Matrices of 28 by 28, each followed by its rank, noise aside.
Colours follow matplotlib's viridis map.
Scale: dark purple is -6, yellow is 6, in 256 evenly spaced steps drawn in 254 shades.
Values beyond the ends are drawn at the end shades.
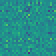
five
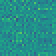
four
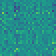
four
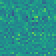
four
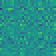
three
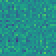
five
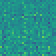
five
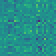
two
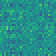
four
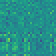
two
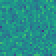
five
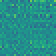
three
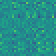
two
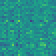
three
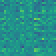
three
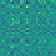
two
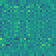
three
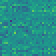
three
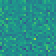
five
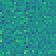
four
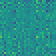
four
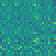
three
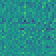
five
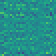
three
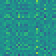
three
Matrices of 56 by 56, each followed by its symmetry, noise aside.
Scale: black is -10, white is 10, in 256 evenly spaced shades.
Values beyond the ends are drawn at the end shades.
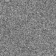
symmetric across the other diagonal.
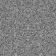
mirrored left to right.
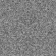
mirrored left to right.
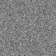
same after a half turn.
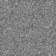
same after a half turn.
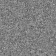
antisymmetric.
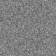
same after a half turn.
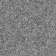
symmetric.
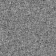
antisymmetric.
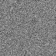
symmetric across the other diagonal.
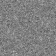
same after a half turn.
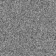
no symmetry.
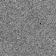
symmetric across the other diagonal.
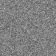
symmetric across the other diagonal.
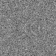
mirrored top to bottom.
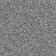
symmetric across the other diagonal.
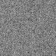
no symmetry.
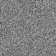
no symmetry.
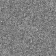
same after a half turn.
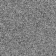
no symmetry.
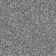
no symmetry.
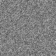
symmetric.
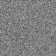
no symmetry.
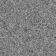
symmetric across the other diagonal.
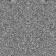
mirrored left to right.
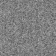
mirrored top to bottom.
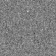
mirrored left to right.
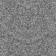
mirrored left to right.
